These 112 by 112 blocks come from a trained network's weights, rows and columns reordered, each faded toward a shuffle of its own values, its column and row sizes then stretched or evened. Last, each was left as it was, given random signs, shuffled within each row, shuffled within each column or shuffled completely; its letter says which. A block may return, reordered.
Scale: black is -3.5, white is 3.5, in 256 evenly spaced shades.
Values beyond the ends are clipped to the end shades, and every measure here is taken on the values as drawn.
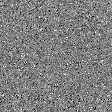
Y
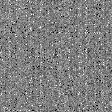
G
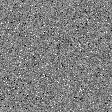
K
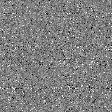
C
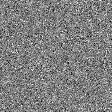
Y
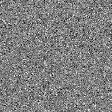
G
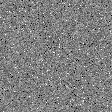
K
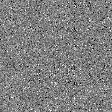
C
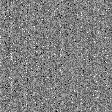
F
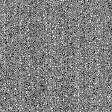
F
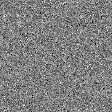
C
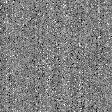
F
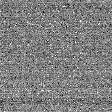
G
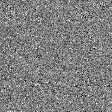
C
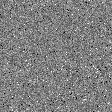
K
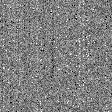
F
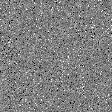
F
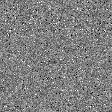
Y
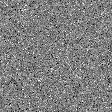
K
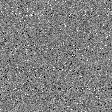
Y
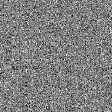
G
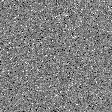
K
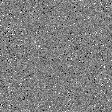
C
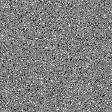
Y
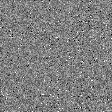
C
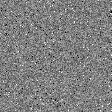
F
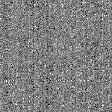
G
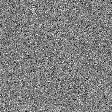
Y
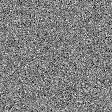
K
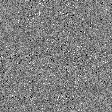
C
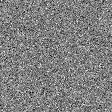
K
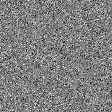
Y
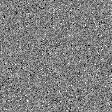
C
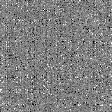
G
